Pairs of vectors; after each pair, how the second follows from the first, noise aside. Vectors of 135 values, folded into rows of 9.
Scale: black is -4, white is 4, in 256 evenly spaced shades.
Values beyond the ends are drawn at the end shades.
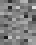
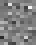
reversed, negated, partly zeroed.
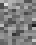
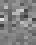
reversed, negated, partly zeroed.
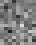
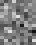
negated.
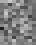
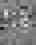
partly zeroed.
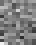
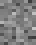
reversed, negated, partly zeroed.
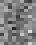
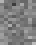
wrapped around, negated, shrunk.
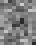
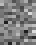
shuffled.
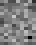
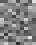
negated.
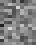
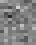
partly zeroed.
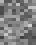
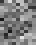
negated.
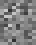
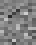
negated, partly zeroed.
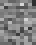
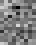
shuffled.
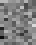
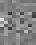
reversed, partly zeroed.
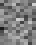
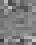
reversed, negated, partly zeroed.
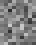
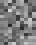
negated.
